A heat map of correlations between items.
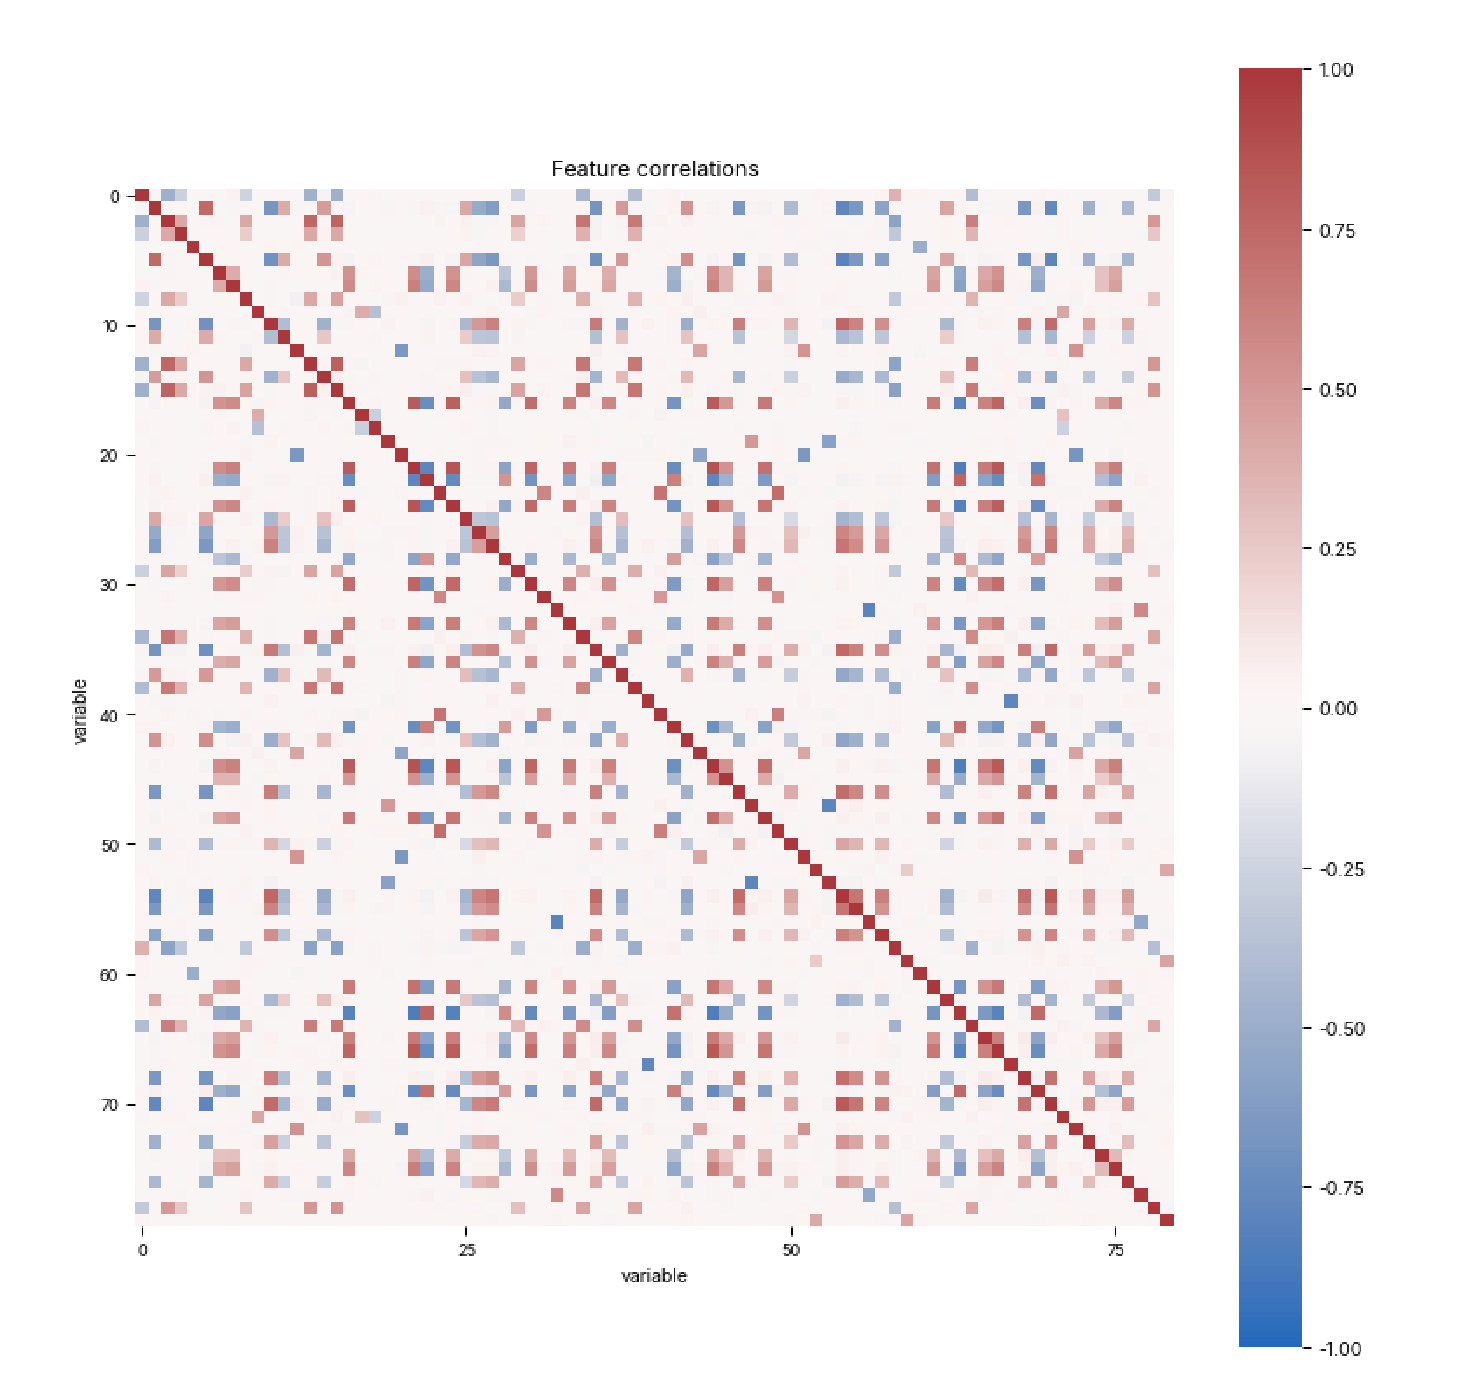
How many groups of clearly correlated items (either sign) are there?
11
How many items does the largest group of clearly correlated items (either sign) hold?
21
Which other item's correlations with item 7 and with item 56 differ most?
32
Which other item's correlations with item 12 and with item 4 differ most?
20
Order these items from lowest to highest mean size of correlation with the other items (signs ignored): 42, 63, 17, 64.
17, 64, 42, 63
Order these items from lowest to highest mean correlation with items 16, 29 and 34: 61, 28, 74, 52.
28, 52, 74, 61
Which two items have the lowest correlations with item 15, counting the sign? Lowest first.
58, 0
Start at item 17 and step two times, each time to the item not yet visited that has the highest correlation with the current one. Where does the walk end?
71
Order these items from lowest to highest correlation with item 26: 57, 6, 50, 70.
6, 50, 57, 70
